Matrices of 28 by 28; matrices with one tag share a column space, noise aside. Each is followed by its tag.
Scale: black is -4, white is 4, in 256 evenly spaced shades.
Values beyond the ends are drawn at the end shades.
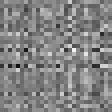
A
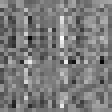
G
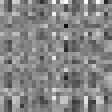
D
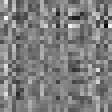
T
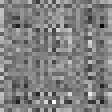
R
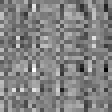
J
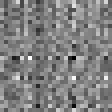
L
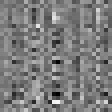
R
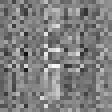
A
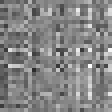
A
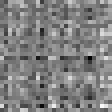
L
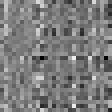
L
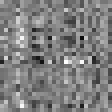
G
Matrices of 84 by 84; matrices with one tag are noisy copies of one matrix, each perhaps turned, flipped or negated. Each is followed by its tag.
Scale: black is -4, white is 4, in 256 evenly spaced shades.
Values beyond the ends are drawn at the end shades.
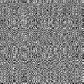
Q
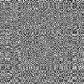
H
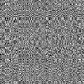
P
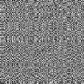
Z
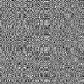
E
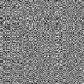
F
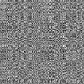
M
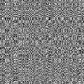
P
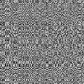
P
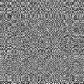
H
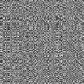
F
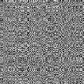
Q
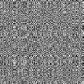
Q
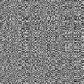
F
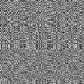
E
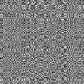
P
